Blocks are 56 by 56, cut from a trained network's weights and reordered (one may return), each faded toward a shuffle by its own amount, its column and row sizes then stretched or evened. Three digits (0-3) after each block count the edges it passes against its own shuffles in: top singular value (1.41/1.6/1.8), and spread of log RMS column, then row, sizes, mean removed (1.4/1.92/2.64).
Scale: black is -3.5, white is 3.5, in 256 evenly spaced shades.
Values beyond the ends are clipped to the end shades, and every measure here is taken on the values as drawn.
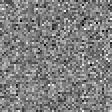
1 1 0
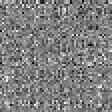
3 1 2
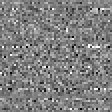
0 0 3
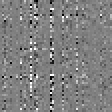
3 3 1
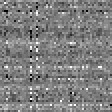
3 2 2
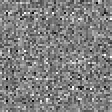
0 0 2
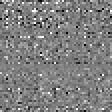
1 1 3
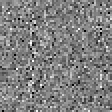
1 1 0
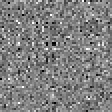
2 1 2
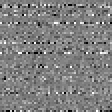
1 0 3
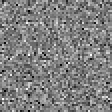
0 0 1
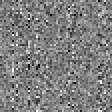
1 2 0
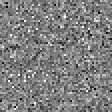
0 0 0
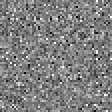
0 0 0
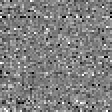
0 1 2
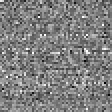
0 1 2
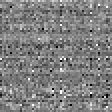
2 2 2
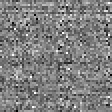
1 2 0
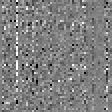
2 3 1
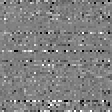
1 1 3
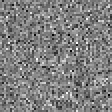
1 0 0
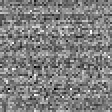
2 0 1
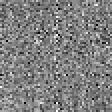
2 1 2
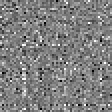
3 1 2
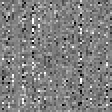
0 3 0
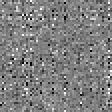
2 2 2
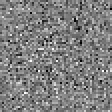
1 1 1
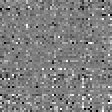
0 2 3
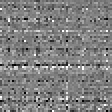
3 2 3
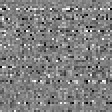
3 0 3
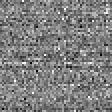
1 1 1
